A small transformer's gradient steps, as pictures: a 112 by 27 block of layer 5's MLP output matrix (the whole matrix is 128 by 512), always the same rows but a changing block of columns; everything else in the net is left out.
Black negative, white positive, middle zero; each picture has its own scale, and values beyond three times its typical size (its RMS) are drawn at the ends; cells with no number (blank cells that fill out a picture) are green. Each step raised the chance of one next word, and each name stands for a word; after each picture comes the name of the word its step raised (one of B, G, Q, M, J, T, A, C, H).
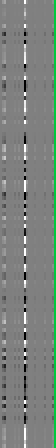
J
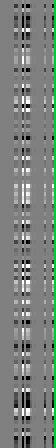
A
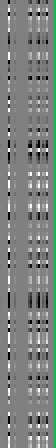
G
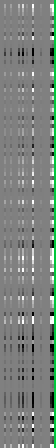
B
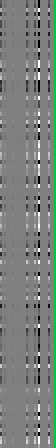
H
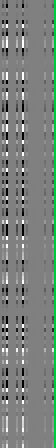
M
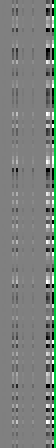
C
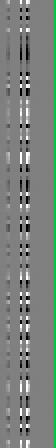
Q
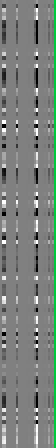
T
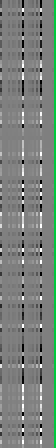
H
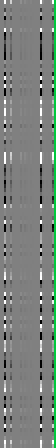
Q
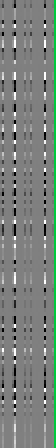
M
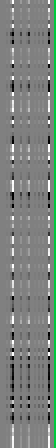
J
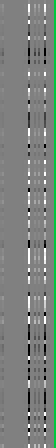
B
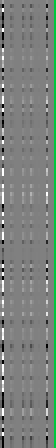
A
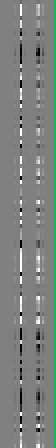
B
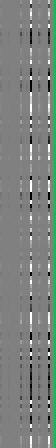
J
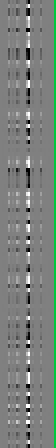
C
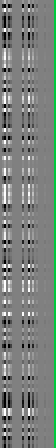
A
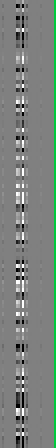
A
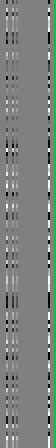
G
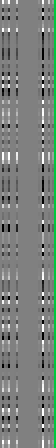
Q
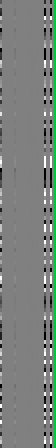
C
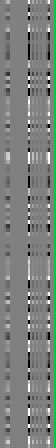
Q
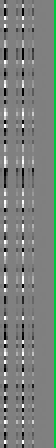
C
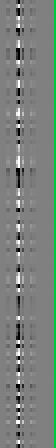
C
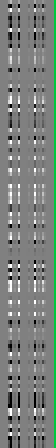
A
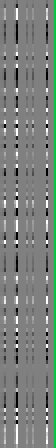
T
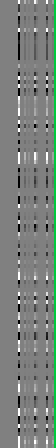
Q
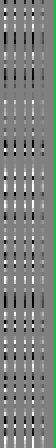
G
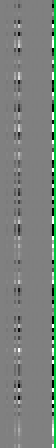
M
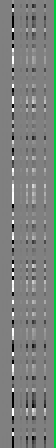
A
